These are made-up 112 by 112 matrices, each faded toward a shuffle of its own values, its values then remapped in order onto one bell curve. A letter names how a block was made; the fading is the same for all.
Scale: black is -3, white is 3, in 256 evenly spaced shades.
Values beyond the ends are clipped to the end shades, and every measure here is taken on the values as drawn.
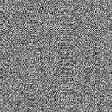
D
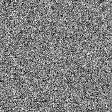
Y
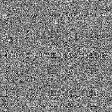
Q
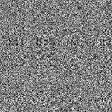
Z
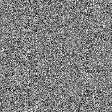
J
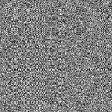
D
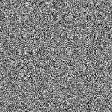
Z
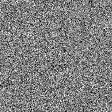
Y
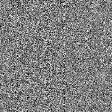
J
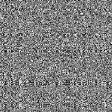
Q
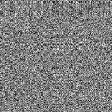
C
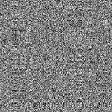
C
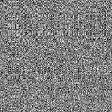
C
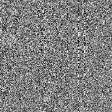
J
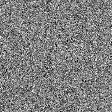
Y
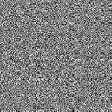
C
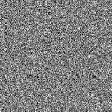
Z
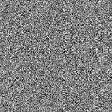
Z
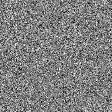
Y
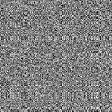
D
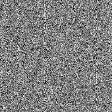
J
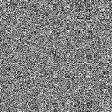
Z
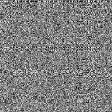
Q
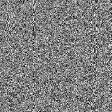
J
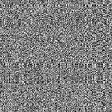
C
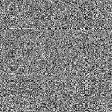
Q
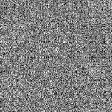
Z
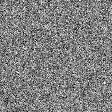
Y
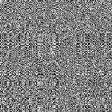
D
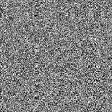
Z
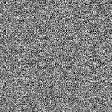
Z
